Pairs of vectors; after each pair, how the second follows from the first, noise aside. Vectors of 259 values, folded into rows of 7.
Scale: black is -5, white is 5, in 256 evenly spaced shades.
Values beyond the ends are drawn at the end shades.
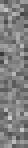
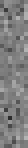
negated, partly zeroed.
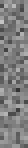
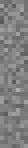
negated, shrunk.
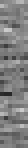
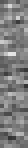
wrapped around, negated.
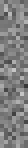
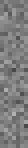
negated, shrunk.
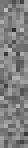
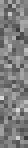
wrapped around, negated.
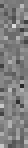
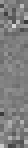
partly zeroed.
